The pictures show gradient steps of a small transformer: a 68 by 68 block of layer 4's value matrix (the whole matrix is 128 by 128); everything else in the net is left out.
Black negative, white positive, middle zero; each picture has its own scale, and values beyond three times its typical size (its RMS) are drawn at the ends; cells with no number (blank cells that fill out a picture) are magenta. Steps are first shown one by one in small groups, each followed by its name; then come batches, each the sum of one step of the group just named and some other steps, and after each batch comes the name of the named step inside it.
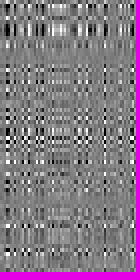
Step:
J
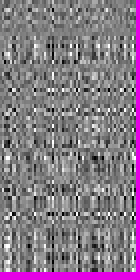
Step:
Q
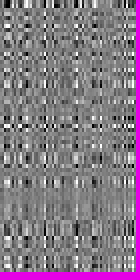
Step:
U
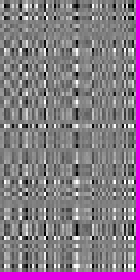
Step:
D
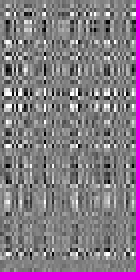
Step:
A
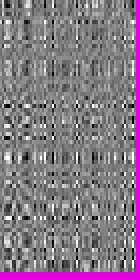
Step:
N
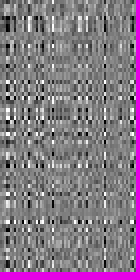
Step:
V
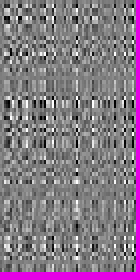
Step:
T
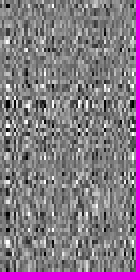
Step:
N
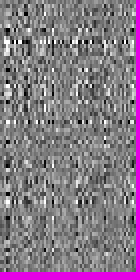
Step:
A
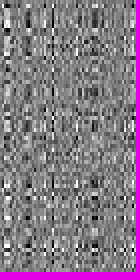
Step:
N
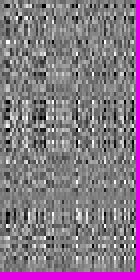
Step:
T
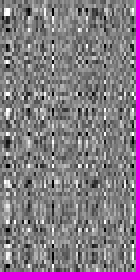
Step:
V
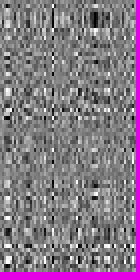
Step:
N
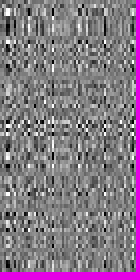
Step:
V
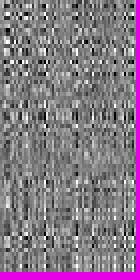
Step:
D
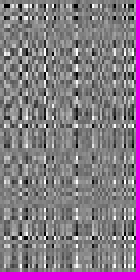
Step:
D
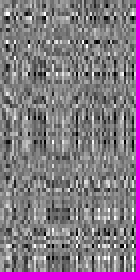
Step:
V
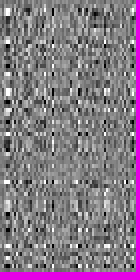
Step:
V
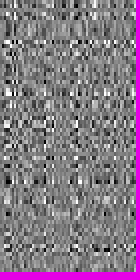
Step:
A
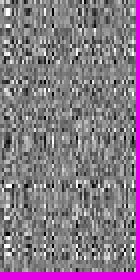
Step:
Q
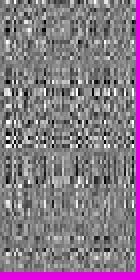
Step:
A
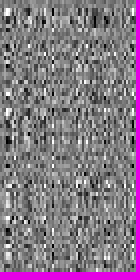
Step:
V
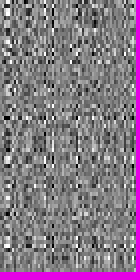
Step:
Q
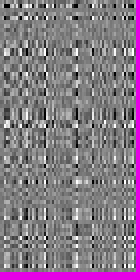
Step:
D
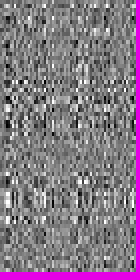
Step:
V
